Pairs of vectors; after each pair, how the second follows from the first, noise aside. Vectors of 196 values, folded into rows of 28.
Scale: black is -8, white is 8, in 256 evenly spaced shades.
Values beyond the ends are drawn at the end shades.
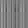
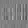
reversed, negated, partly zeroed.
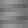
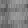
wrapped around.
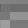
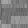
wrapped around.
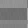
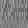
sign-scrambled.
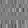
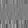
negated, partly zeroed.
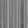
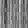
reversed, scaled up.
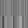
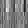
reversed, scaled up.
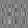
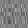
negated.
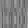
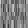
reversed, scaled up.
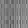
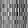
wrapped around, negated, scaled up.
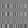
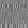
negated, partly zeroed.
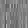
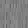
negated, shrunk.
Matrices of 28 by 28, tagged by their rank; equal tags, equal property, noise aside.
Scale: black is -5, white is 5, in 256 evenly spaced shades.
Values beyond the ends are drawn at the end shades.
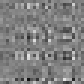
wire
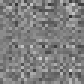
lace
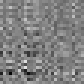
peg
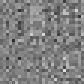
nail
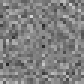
nail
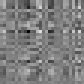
wire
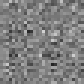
lace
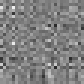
lace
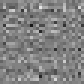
lace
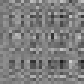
wire
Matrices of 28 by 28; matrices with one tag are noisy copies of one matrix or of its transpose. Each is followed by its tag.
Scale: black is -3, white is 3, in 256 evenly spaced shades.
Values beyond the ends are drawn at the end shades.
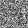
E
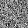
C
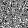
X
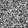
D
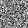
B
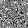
B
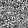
X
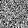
C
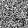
E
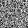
X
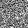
D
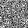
X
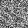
C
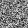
E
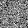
D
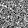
C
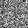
X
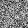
D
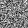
B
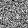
D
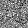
E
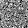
B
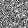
E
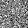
X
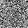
B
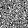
D
